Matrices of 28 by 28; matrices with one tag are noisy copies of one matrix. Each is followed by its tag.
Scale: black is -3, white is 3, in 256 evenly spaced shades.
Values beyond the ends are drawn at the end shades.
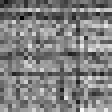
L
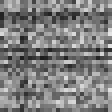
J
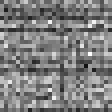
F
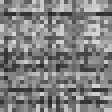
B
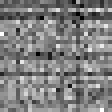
L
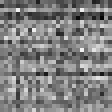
L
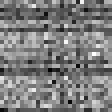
F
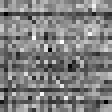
B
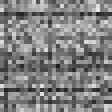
B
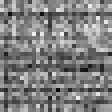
B
